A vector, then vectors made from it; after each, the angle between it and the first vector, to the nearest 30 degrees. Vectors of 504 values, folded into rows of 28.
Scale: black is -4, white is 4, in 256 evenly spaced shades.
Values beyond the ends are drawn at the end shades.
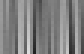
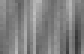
120 degrees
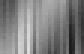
60 degrees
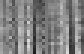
30 degrees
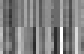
60 degrees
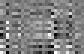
90 degrees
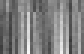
60 degrees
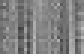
150 degrees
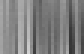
30 degrees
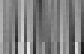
30 degrees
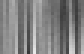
150 degrees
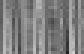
120 degrees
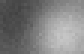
90 degrees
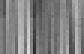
30 degrees
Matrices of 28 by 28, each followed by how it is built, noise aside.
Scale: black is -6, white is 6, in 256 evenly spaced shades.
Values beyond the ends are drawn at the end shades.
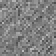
Hankel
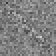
banded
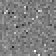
sparse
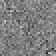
banded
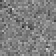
banded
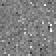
sparse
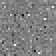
sparse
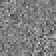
block diagonal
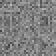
blocks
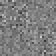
block diagonal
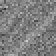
Hankel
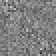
block diagonal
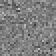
block diagonal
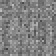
blocks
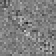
banded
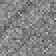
Hankel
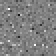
sparse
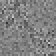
block diagonal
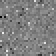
sparse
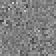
block diagonal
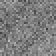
Hankel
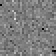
sparse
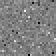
sparse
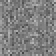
blocks
